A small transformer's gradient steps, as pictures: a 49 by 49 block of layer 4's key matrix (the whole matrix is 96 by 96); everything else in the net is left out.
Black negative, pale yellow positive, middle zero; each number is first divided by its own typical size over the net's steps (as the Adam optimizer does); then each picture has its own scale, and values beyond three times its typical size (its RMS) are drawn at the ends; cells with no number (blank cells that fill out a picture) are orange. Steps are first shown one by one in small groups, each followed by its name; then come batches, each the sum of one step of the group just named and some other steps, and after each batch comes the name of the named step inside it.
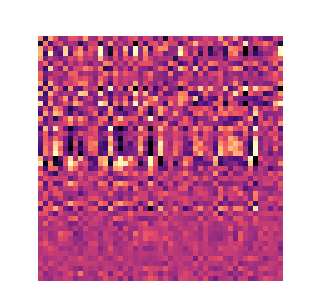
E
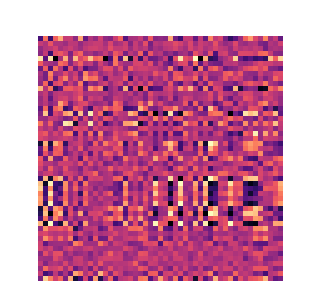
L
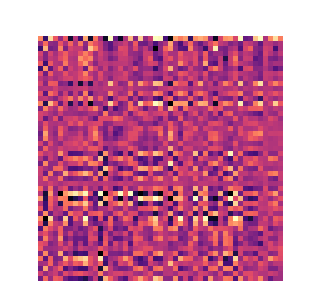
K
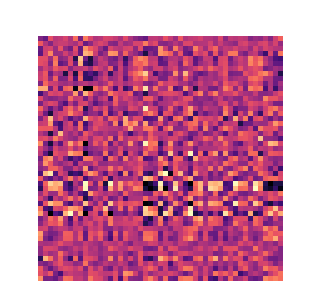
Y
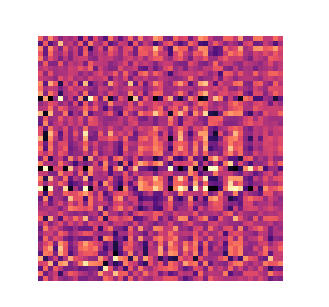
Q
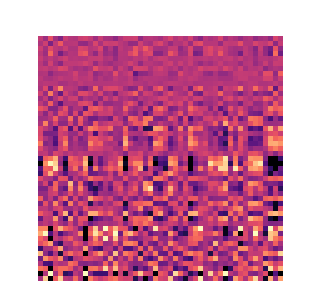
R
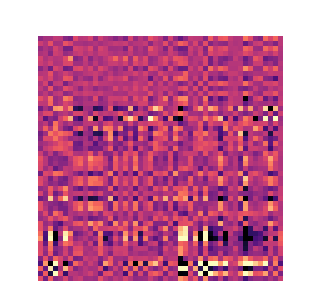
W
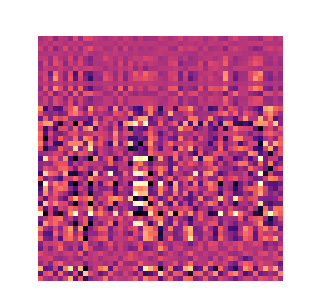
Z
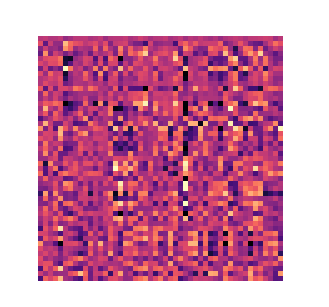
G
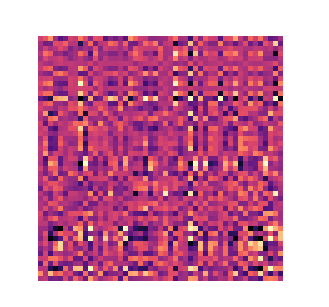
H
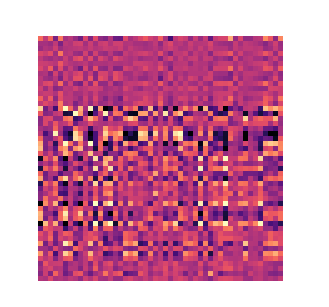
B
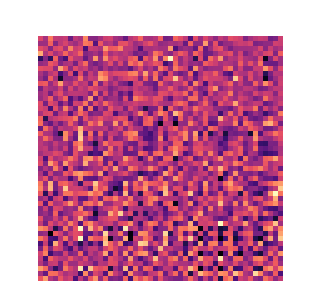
H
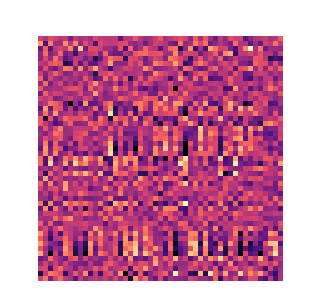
G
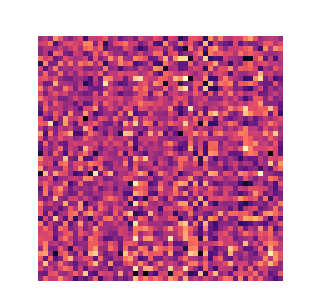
Z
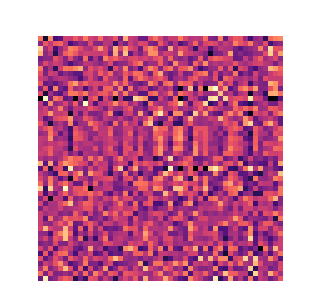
Q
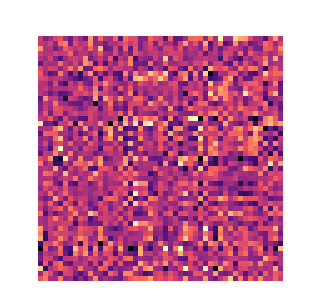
Z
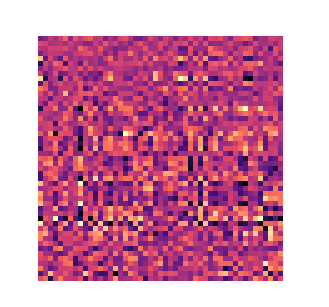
R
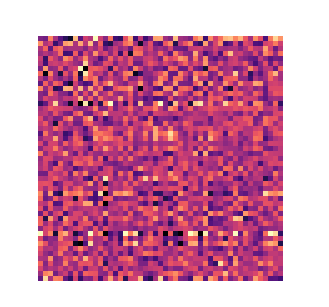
K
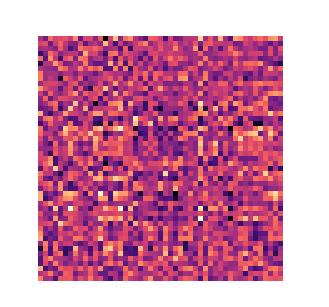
Y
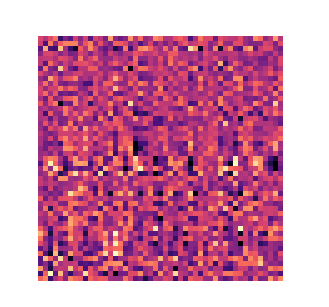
R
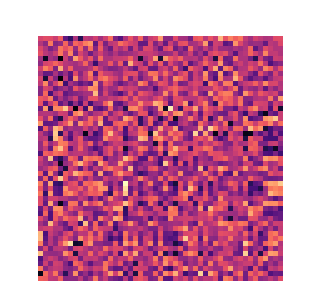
B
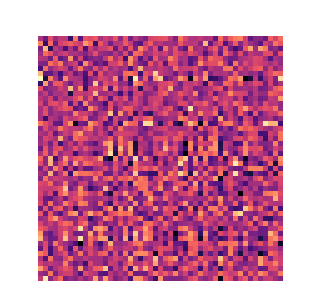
Z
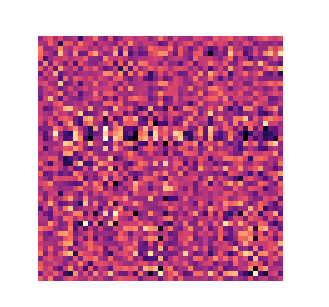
B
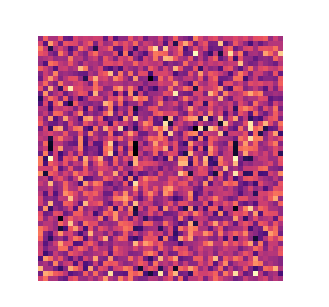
H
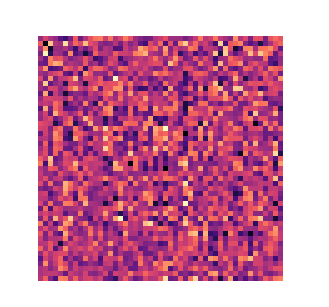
G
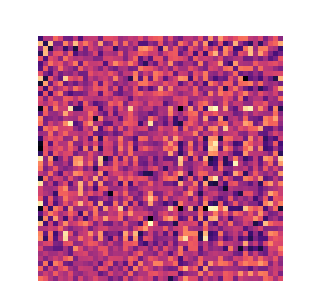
W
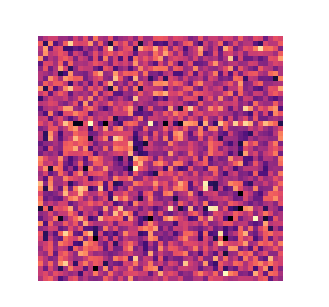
Q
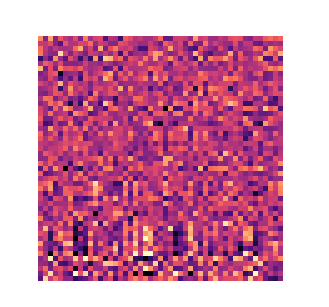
B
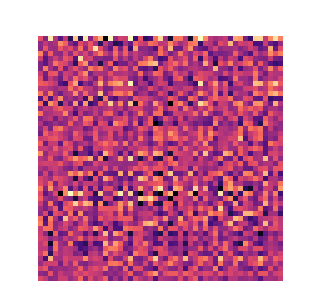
K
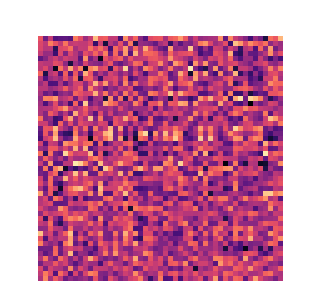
B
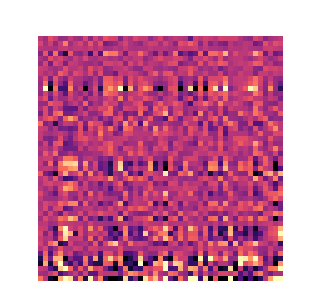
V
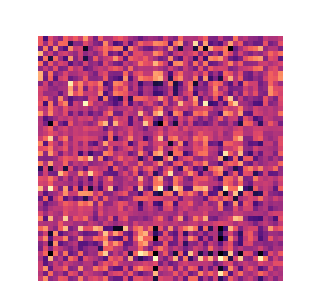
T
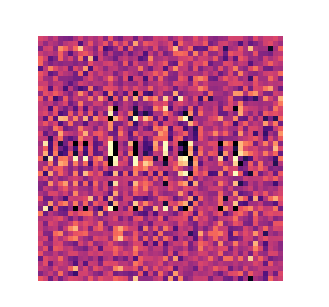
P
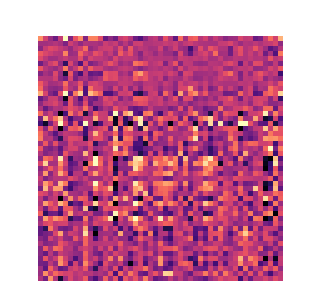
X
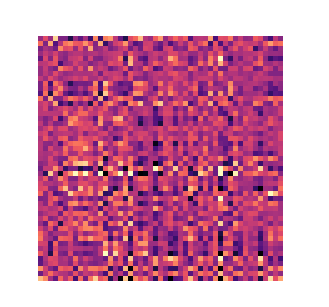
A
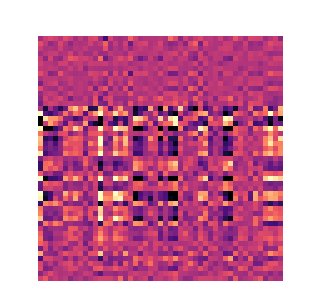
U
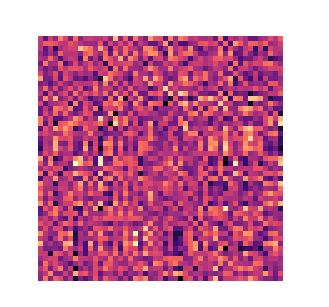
A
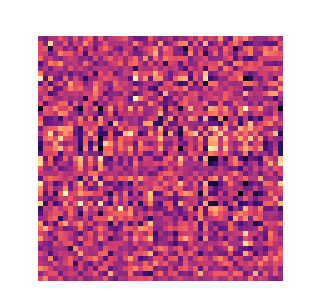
T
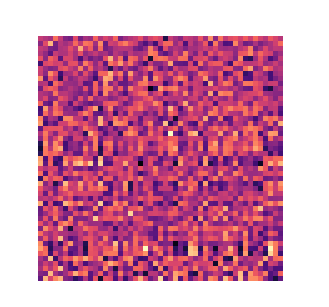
A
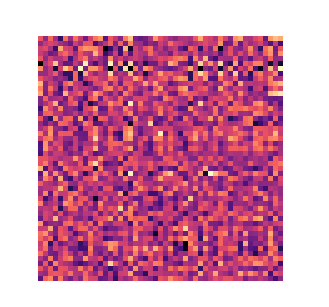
X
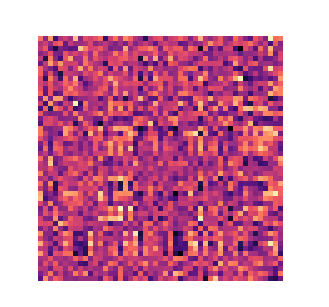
U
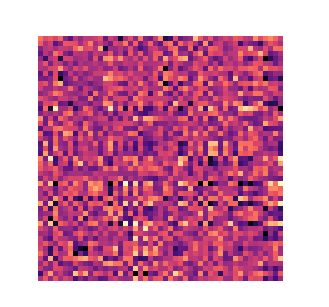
P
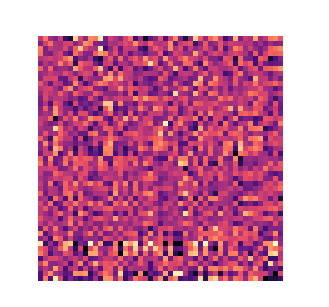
P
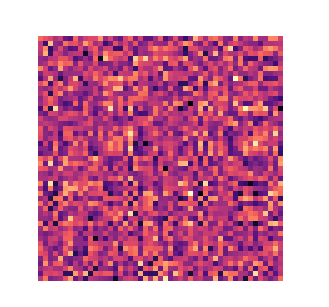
V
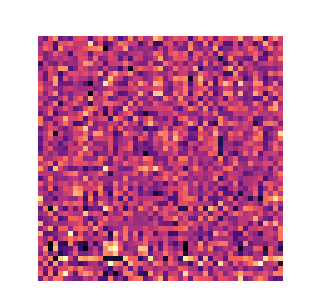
P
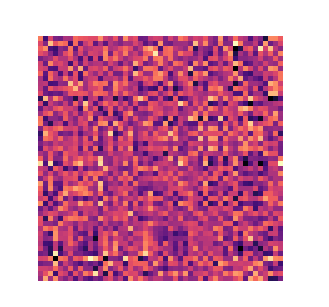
T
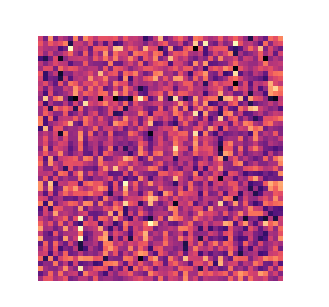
T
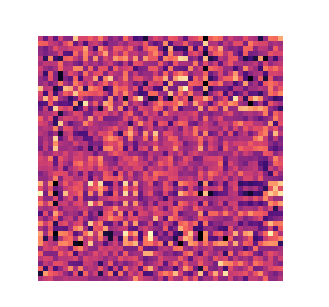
X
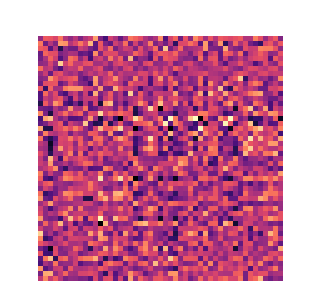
U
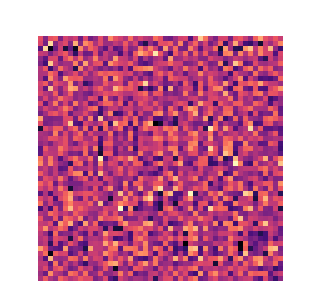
T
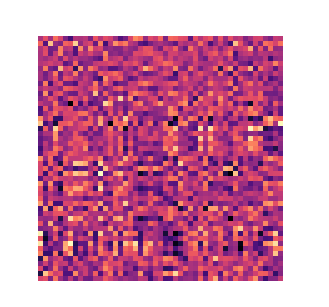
A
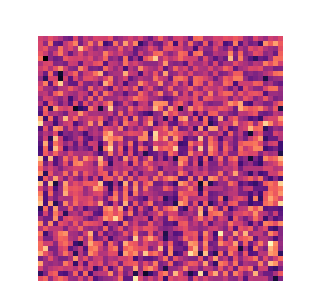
P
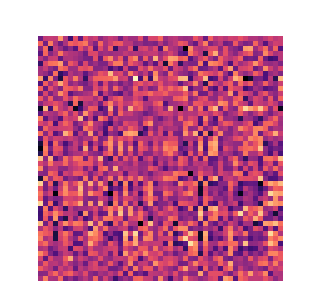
A
